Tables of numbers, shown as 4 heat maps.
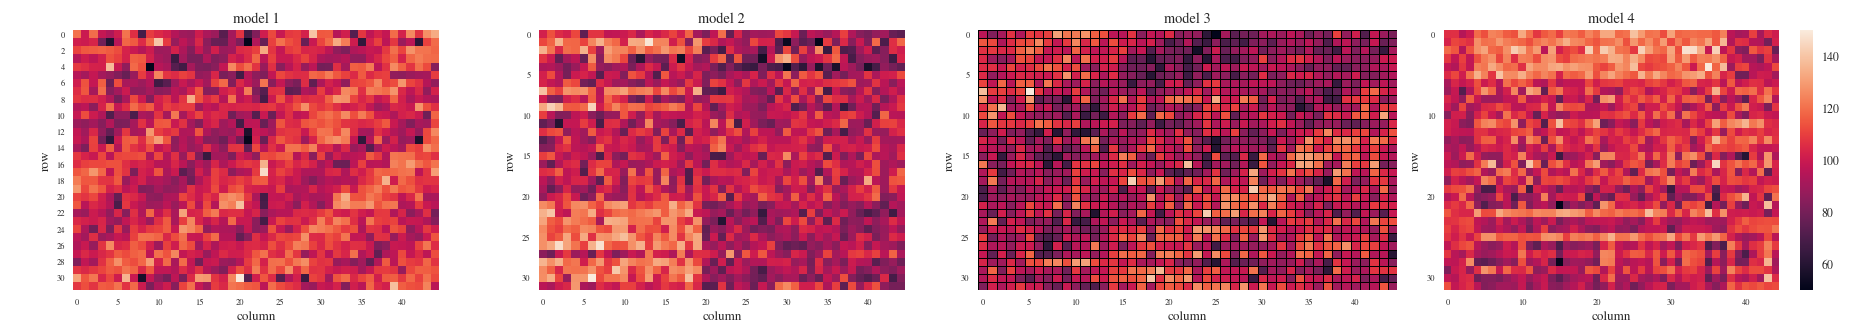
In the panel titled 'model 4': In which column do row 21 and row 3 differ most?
15
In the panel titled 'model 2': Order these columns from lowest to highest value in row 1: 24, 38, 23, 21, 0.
38, 24, 23, 21, 0
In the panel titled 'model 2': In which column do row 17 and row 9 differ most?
5
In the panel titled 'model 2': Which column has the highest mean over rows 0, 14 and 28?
7
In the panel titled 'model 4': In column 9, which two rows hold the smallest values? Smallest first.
20, 21
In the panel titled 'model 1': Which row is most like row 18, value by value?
19
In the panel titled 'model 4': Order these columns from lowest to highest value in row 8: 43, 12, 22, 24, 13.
12, 13, 24, 43, 22
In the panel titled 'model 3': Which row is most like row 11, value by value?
4
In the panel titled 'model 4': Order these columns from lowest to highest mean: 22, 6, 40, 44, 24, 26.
40, 44, 6, 24, 26, 22
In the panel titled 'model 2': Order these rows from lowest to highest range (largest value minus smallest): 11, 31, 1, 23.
31, 11, 23, 1
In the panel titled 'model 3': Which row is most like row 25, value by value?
27
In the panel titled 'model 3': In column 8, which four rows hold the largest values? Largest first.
0, 28, 21, 4
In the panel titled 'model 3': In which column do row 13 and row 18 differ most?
25
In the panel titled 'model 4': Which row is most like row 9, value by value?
14
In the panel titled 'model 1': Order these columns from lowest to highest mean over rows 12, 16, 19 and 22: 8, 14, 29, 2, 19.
8, 14, 19, 29, 2
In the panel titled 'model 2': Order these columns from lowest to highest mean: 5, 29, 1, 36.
29, 36, 5, 1
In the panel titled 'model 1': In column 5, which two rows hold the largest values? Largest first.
28, 31
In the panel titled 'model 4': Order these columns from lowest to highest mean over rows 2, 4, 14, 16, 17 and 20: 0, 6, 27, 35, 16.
0, 27, 16, 6, 35
